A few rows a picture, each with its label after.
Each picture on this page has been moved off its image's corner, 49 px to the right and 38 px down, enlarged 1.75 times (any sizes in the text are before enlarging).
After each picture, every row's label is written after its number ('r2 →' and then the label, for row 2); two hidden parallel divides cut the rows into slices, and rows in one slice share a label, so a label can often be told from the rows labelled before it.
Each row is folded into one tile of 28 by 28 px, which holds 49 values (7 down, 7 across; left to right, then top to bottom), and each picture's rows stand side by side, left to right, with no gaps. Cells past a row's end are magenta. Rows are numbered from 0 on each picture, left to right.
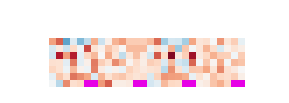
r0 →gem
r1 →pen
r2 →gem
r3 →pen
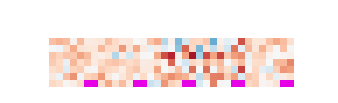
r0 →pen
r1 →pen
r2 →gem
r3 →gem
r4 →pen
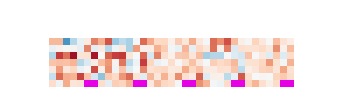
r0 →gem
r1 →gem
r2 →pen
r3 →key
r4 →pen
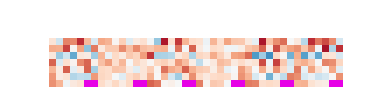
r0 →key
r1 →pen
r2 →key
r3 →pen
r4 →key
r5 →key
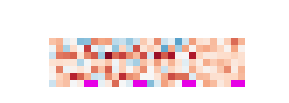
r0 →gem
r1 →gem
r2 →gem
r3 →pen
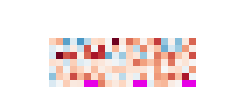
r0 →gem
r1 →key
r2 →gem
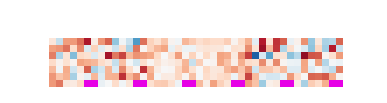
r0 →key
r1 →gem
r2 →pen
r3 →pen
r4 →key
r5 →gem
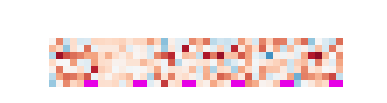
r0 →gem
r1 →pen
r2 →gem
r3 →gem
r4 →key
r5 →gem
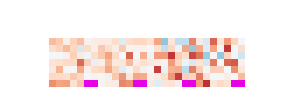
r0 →pen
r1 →pen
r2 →gem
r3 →key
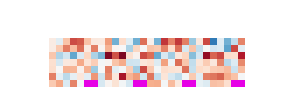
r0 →key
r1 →gem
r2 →key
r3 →gem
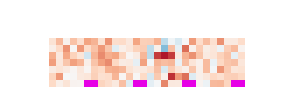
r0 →pen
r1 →pen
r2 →gem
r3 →pen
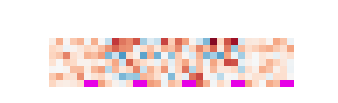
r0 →pen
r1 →key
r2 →key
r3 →key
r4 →pen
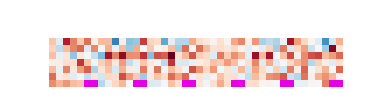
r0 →key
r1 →gem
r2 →gem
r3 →pen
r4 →gem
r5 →gem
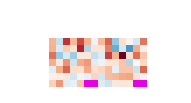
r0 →key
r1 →gem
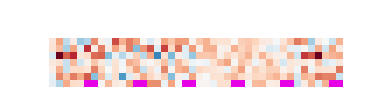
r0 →gem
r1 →key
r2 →key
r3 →pen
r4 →pen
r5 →gem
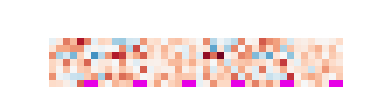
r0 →key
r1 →gem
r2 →pen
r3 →gem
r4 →key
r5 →pen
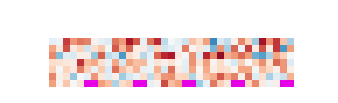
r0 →key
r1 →key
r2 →gem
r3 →gem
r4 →key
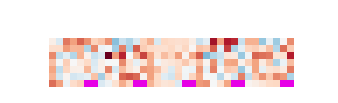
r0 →key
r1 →gem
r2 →pen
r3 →key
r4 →gem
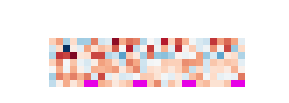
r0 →gem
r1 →key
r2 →key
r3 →key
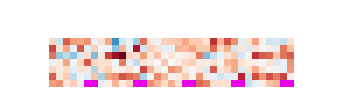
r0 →key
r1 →gem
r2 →pen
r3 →key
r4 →gem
